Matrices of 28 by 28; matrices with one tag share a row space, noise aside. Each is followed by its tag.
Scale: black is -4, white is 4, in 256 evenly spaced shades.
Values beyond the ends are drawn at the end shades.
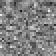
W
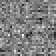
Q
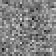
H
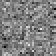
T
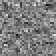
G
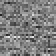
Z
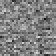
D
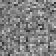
Q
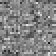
Z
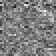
W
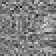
H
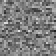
G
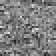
Z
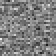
D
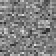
D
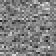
D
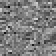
Z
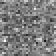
G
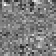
T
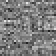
Z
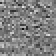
D
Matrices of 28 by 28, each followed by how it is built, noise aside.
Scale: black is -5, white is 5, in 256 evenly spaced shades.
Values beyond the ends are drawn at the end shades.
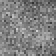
smooth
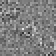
block diagonal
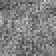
smooth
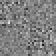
block diagonal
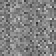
repeating rows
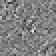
block diagonal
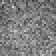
smooth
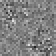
block diagonal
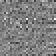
low rank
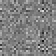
low rank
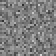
repeating rows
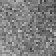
smooth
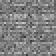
blocks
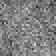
smooth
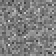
repeating rows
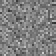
repeating rows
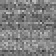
blocks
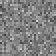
noise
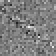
banded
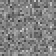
repeating rows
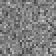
blocks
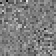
block diagonal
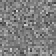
noise
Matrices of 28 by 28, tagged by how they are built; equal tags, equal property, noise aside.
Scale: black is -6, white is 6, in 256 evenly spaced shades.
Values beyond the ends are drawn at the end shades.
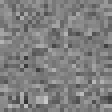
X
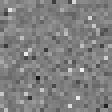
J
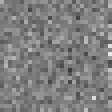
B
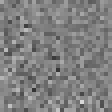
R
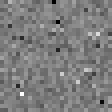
J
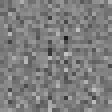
B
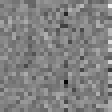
B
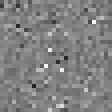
J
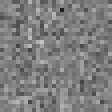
B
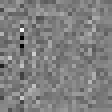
B
